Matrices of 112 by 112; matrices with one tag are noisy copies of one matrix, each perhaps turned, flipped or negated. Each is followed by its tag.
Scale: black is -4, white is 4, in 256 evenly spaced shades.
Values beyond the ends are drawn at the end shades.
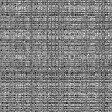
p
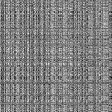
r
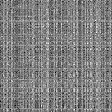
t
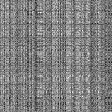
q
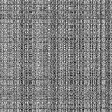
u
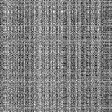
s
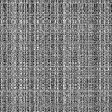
t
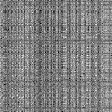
s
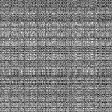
q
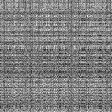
s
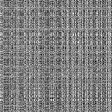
r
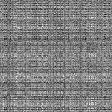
p
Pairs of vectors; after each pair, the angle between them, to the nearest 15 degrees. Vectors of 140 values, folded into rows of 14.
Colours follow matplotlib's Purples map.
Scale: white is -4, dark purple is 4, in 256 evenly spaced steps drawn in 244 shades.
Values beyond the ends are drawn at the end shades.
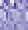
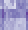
120 degrees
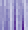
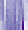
45 degrees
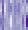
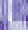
60 degrees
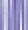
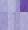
90 degrees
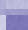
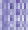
105 degrees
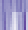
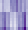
45 degrees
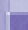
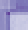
165 degrees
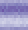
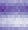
15 degrees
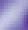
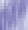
150 degrees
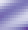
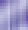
150 degrees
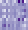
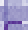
90 degrees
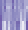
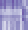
60 degrees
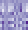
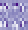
75 degrees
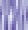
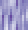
165 degrees
